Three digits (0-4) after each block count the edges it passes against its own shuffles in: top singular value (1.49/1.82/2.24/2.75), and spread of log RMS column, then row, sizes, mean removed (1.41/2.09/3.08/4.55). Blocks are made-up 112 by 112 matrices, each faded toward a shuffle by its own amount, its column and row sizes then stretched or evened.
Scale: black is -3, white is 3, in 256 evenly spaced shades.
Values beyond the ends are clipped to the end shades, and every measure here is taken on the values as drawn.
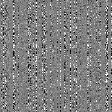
3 4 0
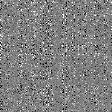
1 3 2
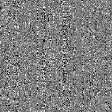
2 3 0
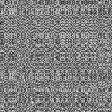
4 1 0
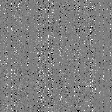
1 3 1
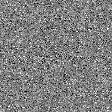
0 0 2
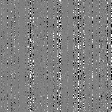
3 4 1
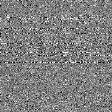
1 1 3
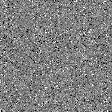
0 1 1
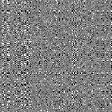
4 3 2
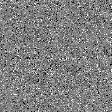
0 2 1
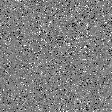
0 1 1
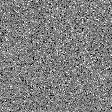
0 0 0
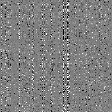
4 3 1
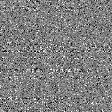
2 0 2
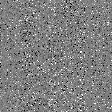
1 2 0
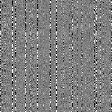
4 4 0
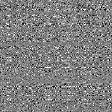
3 1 3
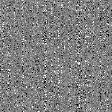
0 3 1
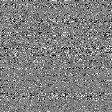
2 0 3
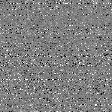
0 0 3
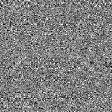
3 0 2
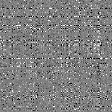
4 2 3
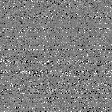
2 0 3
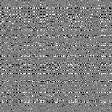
4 1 4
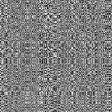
4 3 2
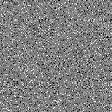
3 0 0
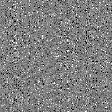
2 2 0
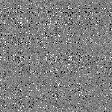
2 2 2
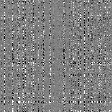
2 4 2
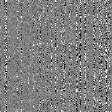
0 4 1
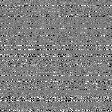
2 1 4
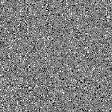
2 1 1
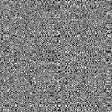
4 2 2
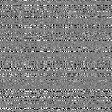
4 1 4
